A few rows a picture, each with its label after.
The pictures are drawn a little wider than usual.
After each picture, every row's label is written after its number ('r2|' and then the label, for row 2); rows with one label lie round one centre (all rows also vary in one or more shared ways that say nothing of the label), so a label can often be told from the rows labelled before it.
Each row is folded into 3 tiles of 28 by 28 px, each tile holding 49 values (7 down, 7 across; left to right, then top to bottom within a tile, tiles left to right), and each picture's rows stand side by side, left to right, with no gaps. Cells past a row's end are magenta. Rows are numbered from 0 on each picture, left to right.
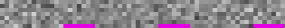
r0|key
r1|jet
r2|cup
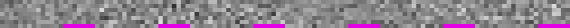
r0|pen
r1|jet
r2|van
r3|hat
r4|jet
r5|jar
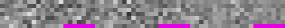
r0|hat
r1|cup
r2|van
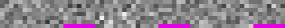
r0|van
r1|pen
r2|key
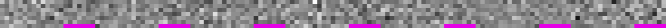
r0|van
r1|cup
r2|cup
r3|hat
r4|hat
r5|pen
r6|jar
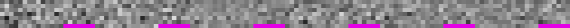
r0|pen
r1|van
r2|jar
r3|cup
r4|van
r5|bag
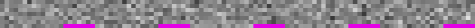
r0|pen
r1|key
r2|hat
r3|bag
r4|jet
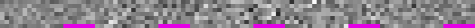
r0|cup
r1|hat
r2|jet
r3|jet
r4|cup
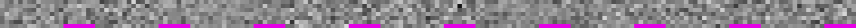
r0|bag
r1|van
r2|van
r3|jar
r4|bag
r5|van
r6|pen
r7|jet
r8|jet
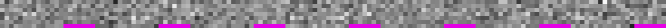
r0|bag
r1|cup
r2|jar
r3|pen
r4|jet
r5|pen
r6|pen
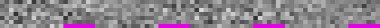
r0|key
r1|bag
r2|van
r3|van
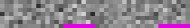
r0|bag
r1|bag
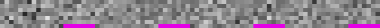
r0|hat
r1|bag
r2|jet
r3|bag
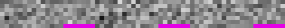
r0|jar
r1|key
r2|jet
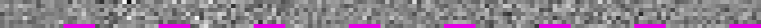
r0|bag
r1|jet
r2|jet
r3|jet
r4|jar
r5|cup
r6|van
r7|hat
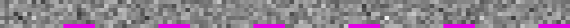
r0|key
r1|cup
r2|hat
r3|van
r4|key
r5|hat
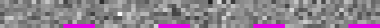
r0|hat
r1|pen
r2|hat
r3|key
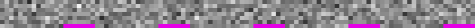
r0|key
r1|hat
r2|jet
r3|key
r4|van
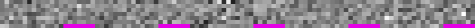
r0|key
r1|bag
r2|bag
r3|jar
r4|bag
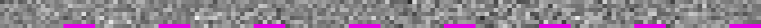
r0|jet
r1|jar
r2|jar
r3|jet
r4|jar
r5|pen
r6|jar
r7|cup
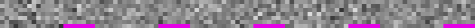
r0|cup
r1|van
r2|bag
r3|bag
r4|bag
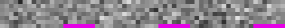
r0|hat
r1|hat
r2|jet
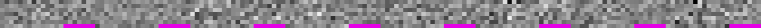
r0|key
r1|jet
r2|van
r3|pen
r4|jar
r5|key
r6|bag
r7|bag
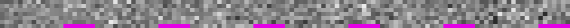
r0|jet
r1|jar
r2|hat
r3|jet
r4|cup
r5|pen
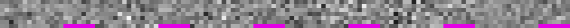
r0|van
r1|jar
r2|key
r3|jet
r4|key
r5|bag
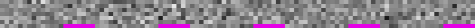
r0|van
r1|key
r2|bag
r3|hat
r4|pen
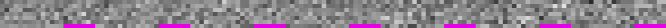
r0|jar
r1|hat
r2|van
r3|cup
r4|jar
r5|key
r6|jar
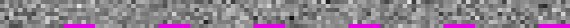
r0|jar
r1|hat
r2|cup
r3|jar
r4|jet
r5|cup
